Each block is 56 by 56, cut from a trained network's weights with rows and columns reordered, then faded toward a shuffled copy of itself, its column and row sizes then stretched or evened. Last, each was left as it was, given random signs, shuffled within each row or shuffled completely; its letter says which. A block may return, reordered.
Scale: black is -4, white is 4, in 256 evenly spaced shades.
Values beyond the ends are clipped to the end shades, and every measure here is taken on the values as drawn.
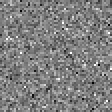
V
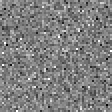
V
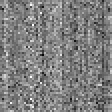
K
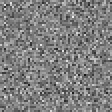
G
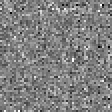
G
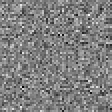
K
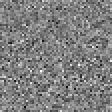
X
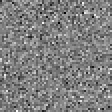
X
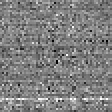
K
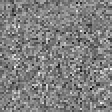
G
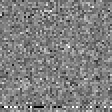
X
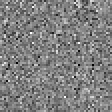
G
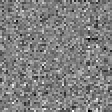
G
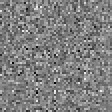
K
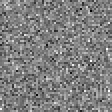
V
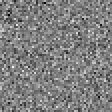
V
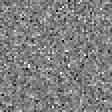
V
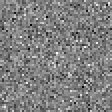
V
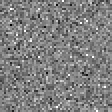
V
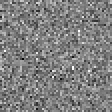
G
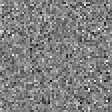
G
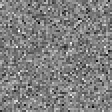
V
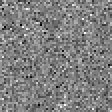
V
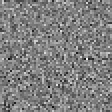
X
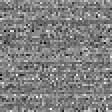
X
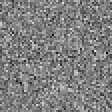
V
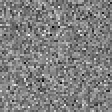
X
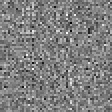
K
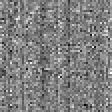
K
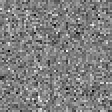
G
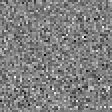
X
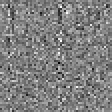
K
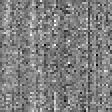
K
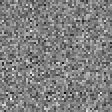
G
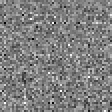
K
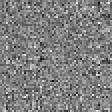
K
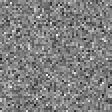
V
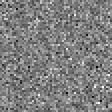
V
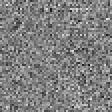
G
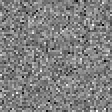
V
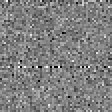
X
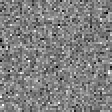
V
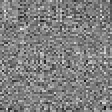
K
